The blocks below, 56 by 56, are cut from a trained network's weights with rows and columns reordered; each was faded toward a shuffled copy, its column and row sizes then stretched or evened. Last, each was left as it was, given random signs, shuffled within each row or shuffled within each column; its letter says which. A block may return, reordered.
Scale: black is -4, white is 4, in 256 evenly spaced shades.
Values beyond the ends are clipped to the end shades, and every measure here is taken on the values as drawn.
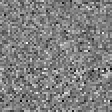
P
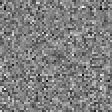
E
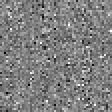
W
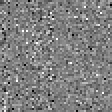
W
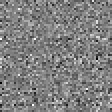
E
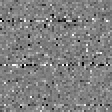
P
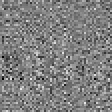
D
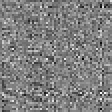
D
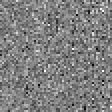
W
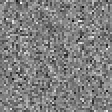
W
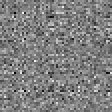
D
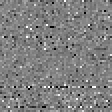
P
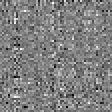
D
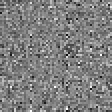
E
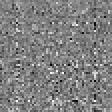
E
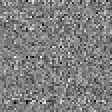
E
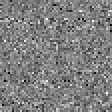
P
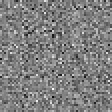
D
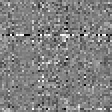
E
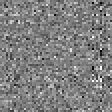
E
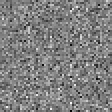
W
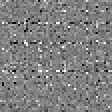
D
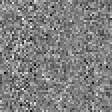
W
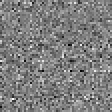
E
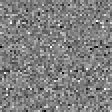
P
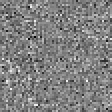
E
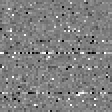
P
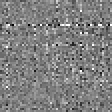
E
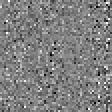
W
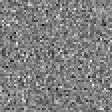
P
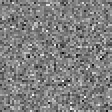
P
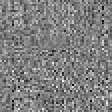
D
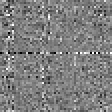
E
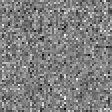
E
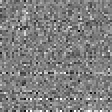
D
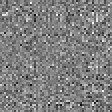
D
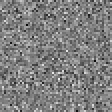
P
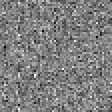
W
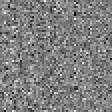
W
